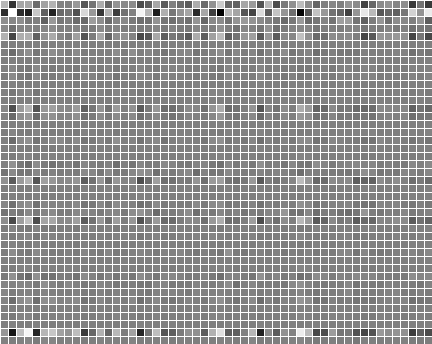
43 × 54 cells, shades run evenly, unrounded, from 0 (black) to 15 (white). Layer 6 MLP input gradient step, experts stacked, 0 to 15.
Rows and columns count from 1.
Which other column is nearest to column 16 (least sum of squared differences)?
37
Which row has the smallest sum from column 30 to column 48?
42
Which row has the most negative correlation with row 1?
2
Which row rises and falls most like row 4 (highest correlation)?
1
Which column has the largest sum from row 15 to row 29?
4
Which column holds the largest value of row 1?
28
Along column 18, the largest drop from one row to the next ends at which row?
3
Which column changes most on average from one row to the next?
38
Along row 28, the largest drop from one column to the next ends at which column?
5
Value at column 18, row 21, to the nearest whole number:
8
